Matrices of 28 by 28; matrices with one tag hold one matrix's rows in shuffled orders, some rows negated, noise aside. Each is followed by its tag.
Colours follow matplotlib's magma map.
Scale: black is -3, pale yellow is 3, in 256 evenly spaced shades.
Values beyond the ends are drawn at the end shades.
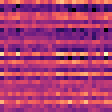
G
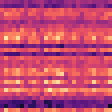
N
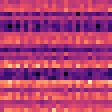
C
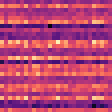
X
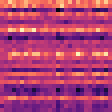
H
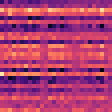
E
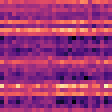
G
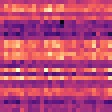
N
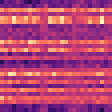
E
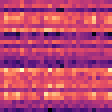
N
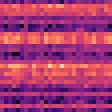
N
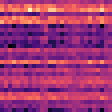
E
